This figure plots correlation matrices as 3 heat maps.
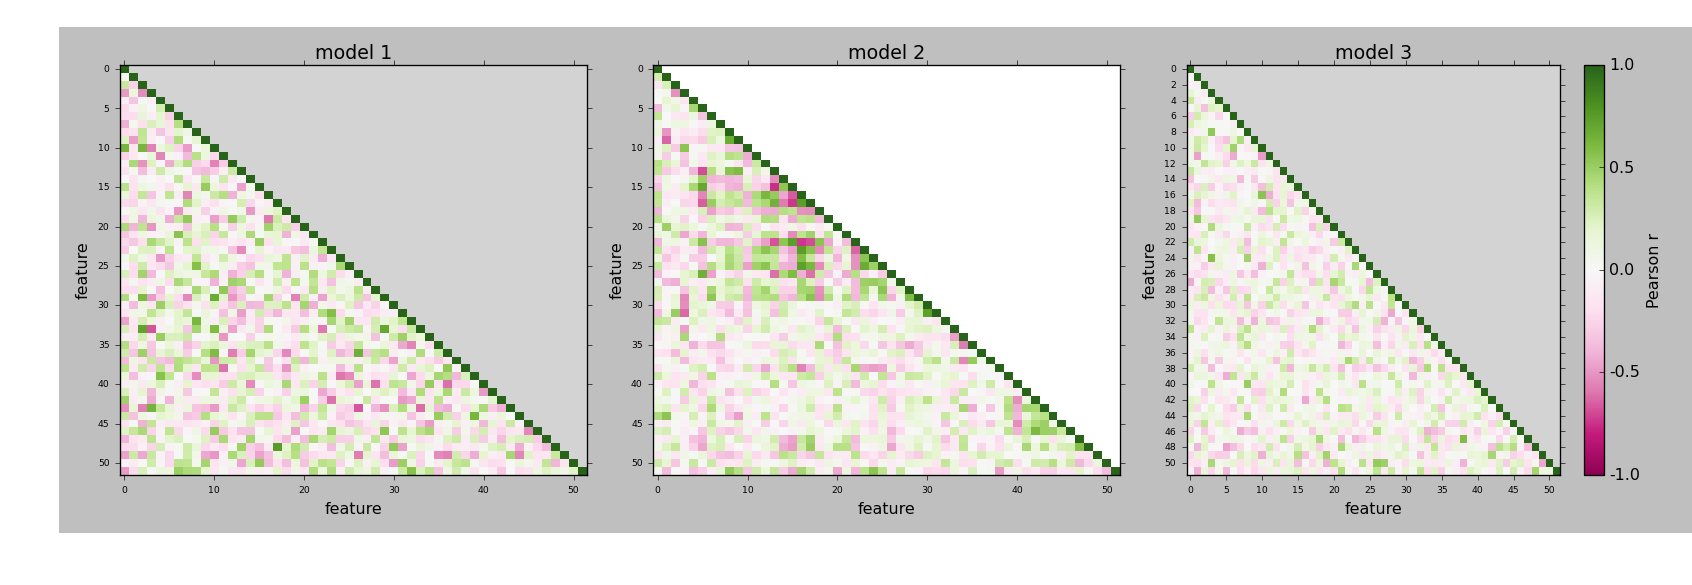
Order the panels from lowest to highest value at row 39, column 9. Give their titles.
model 2, model 1, model 3
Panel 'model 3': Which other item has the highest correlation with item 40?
8
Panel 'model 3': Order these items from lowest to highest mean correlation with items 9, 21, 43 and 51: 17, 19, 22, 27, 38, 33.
38, 33, 19, 17, 27, 22
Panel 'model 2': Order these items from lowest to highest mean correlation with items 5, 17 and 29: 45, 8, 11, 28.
45, 8, 11, 28
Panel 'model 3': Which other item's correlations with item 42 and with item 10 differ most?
16
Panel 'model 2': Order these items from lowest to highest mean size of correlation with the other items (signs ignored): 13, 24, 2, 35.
2, 35, 24, 13
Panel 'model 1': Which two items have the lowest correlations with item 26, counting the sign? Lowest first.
43, 49
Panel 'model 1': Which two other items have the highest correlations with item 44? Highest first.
39, 35
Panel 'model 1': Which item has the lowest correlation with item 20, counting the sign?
3
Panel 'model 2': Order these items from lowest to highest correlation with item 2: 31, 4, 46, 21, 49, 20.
49, 46, 4, 20, 21, 31
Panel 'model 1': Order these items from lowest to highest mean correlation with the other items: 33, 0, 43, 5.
43, 0, 5, 33
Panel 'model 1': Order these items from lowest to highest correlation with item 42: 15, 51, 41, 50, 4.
51, 50, 4, 15, 41
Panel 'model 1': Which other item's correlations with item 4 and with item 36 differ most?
40
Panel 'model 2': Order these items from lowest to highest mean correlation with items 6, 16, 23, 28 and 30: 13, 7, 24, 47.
7, 47, 24, 13
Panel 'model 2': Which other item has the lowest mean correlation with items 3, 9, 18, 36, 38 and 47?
12
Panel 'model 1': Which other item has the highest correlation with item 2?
33
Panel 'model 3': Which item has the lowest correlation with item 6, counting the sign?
11
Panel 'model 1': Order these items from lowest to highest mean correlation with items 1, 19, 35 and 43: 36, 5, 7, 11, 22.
36, 11, 5, 22, 7
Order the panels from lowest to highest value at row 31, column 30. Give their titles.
model 3, model 1, model 2
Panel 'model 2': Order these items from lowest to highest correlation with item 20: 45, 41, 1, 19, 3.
19, 45, 3, 41, 1
